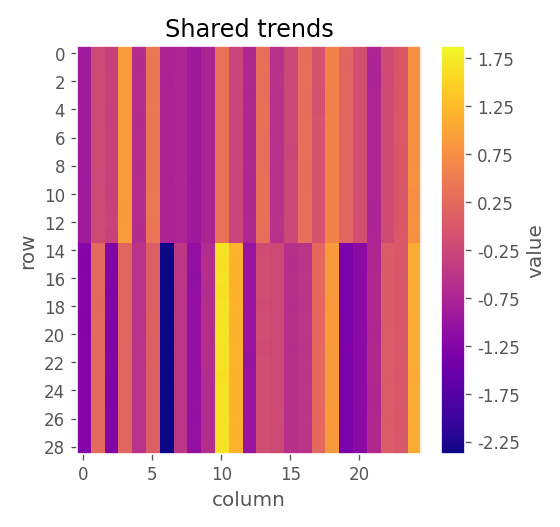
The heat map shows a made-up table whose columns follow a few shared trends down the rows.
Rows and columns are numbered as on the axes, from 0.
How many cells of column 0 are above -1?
14
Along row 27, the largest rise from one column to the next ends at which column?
10
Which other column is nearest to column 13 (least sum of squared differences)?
5
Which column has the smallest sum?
6
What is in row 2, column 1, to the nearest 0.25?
-0.25
